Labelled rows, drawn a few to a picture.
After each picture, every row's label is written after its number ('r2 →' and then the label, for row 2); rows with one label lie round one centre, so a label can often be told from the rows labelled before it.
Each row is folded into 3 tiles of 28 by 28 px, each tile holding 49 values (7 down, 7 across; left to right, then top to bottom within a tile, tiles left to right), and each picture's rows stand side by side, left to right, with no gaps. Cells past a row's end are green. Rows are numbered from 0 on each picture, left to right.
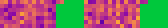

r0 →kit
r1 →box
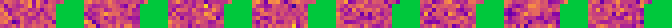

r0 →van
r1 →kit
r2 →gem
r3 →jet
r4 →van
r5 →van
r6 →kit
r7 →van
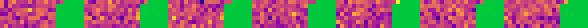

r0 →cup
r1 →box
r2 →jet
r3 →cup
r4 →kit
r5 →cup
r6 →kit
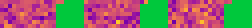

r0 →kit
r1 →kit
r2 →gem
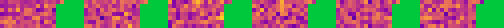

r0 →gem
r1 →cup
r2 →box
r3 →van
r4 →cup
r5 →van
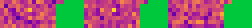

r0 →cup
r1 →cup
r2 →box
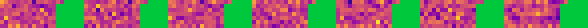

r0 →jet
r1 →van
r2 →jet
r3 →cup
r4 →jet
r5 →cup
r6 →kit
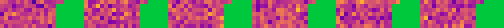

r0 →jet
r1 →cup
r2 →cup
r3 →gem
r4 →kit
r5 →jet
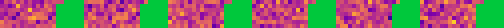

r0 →gem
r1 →gem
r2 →jet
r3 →box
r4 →kit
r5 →box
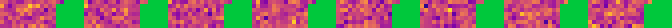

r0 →van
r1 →cup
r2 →box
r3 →jet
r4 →van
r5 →cup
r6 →kit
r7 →kit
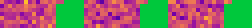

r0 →box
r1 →van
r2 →jet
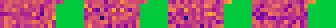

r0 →box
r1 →cup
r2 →cup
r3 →kit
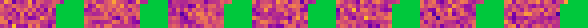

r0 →van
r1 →van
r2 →gem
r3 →box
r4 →cup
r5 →cup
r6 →kit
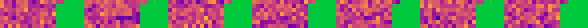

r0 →jet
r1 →kit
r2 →jet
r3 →van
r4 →van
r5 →cup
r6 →box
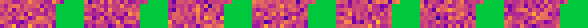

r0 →van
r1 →box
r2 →gem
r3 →van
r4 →jet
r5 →cup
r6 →gem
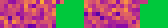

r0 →box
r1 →cup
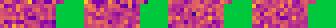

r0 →van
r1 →jet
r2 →van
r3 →van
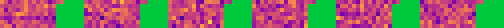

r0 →kit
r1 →cup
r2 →jet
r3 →cup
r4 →box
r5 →gem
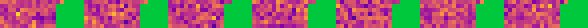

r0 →kit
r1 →gem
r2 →gem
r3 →box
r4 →cup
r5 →kit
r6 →gem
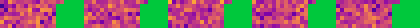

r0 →gem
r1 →van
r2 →box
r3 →box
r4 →gem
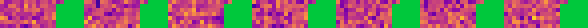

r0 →box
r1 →jet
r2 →kit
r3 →box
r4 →box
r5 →gem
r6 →cup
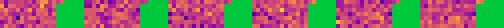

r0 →cup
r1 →gem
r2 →cup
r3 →cup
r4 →gem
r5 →gem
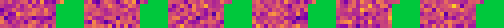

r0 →kit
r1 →jet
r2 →van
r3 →kit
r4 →box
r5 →van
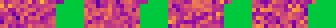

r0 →cup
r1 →jet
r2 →van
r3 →gem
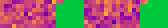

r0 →van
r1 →kit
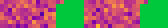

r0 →box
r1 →van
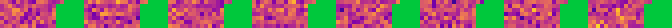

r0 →jet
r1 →kit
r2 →jet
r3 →cup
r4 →gem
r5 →jet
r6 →cup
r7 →gem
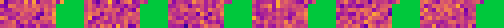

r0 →box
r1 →jet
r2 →box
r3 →box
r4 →gem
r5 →van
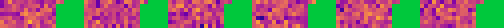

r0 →gem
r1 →jet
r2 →cup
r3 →kit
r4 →gem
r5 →cup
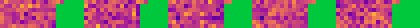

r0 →van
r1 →van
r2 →kit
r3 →kit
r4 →gem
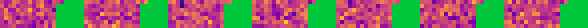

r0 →cup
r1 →kit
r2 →jet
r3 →box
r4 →jet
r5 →van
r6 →kit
